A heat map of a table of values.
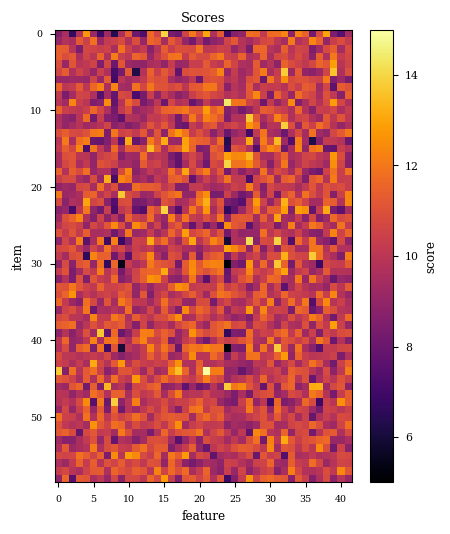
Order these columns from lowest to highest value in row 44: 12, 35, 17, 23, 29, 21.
12, 29, 35, 23, 17, 21
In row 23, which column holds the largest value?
15
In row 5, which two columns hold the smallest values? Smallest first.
11, 8
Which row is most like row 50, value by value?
45
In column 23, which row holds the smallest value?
25
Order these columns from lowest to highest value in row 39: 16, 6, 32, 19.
16, 32, 19, 6
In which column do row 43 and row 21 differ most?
21
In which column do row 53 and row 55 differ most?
32
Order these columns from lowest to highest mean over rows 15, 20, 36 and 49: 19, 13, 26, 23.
26, 23, 19, 13
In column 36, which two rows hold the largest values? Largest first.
29, 46
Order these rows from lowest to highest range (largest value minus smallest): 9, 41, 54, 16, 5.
54, 16, 9, 5, 41
